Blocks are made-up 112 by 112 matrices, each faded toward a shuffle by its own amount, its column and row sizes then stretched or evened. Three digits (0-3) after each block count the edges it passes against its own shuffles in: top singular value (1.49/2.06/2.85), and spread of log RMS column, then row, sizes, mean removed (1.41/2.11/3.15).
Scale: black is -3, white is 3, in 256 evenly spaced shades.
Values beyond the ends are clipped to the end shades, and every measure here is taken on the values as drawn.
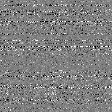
0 1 3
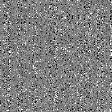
1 3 1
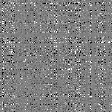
0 3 3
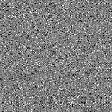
2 0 1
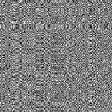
3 2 0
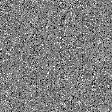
0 2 0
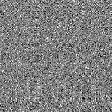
2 0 1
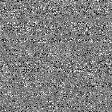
0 0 3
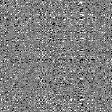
2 2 2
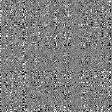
1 3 3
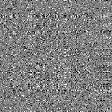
2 1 2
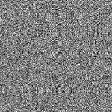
2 1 1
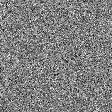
0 0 0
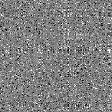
2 1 1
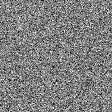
0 0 0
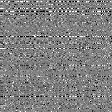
3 0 3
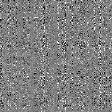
1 3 2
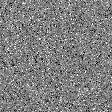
0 0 0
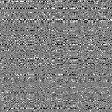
3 0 3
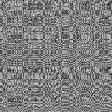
3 0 1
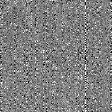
2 3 1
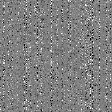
0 3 0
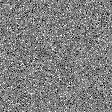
0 0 0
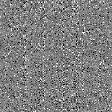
2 2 0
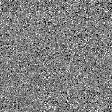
1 1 1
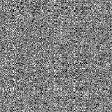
2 2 1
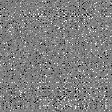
2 1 2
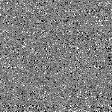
0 1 2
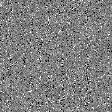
0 2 0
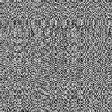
3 2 0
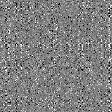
2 2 1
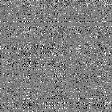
1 2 3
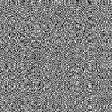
3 1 0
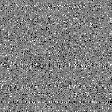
2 1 2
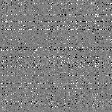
1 2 3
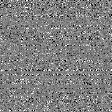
1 1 3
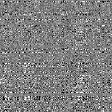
2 2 3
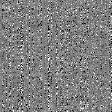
0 3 1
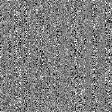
0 3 0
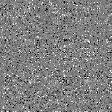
2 1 1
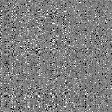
2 2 1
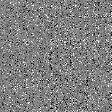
0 2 1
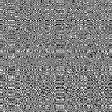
3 0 3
